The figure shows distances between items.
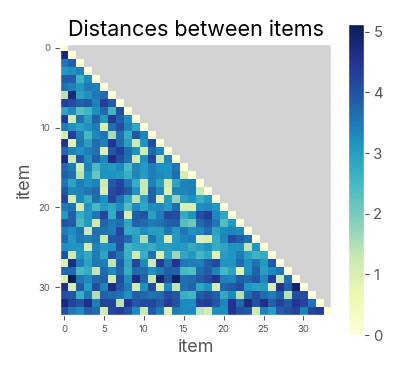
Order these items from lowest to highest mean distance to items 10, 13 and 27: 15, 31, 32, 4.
15, 4, 31, 32
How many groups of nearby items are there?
8
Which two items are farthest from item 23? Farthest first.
32, 7
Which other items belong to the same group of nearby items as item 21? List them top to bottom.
8
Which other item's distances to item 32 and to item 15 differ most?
2
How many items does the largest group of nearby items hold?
7
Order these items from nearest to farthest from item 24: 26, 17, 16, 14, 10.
17, 10, 26, 14, 16
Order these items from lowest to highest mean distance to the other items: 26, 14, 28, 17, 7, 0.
26, 17, 28, 14, 0, 7
